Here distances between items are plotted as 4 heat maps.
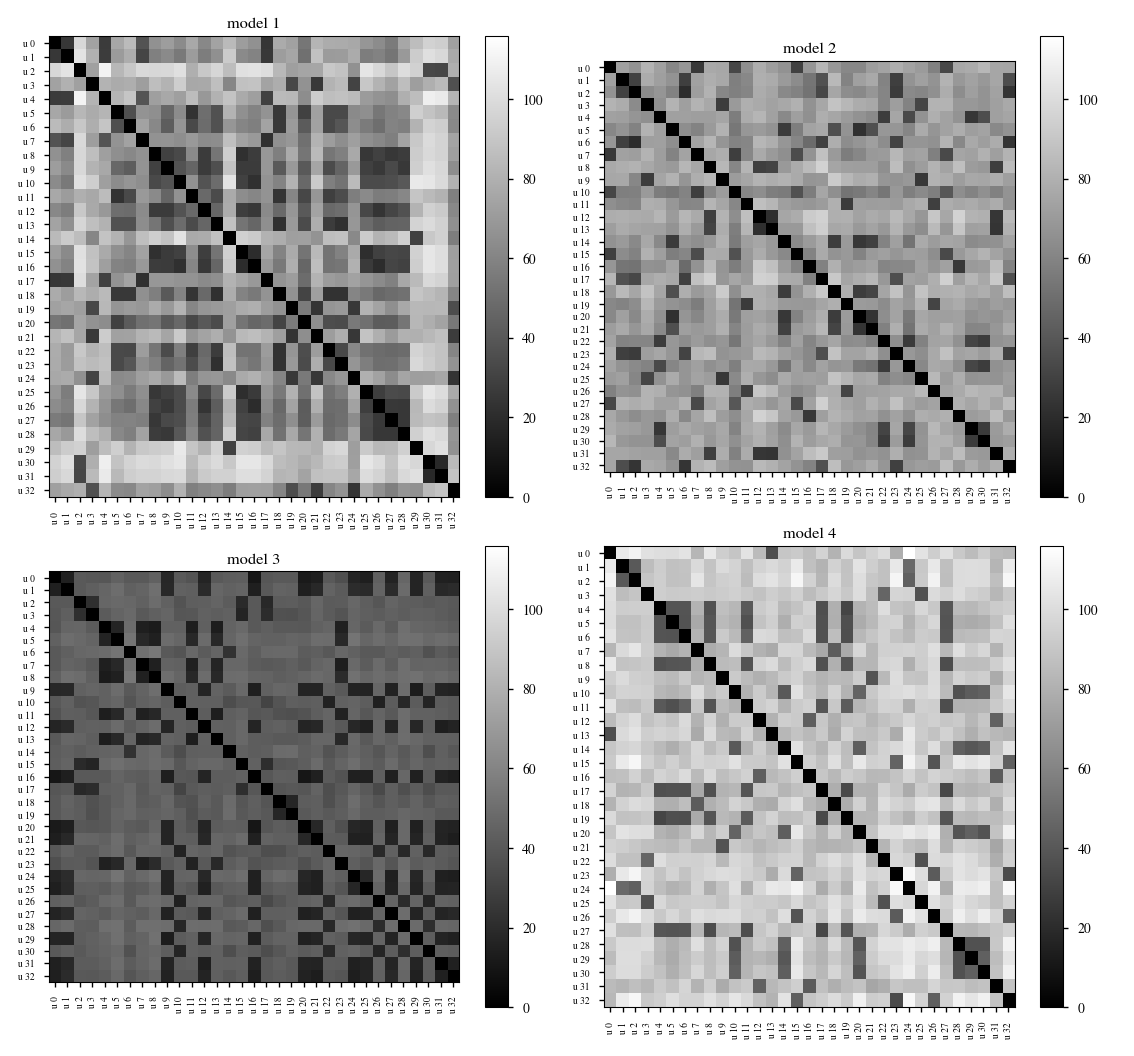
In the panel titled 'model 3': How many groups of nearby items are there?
6
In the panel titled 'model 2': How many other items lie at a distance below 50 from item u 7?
4
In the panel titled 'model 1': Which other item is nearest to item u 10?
u 16
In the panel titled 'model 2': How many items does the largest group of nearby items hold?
6
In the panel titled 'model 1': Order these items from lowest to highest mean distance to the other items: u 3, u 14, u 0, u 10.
u 10, u 0, u 3, u 14
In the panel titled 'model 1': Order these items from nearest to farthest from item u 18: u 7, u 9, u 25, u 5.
u 5, u 9, u 25, u 7
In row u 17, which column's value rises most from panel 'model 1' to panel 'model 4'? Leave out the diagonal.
u 0
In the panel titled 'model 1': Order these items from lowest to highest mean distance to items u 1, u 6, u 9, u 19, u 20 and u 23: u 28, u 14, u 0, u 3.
u 28, u 0, u 3, u 14
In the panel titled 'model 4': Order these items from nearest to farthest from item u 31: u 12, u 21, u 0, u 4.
u 12, u 21, u 0, u 4
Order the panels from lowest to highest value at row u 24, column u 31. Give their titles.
model 3, model 2, model 1, model 4
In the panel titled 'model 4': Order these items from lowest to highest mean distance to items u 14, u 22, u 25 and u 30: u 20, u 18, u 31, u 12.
u 20, u 31, u 12, u 18
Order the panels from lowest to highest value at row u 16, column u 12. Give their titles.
model 3, model 1, model 4, model 2
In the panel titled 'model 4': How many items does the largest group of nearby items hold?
8
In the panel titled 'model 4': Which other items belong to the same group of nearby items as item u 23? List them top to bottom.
u 15, u 26, u 32
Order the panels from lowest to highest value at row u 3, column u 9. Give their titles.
model 2, model 3, model 1, model 4
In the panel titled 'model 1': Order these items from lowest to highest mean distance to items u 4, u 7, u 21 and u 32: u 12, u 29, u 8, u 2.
u 12, u 8, u 29, u 2
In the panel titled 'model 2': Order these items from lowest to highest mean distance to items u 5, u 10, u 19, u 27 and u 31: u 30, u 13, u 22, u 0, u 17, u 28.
u 0, u 13, u 22, u 30, u 28, u 17
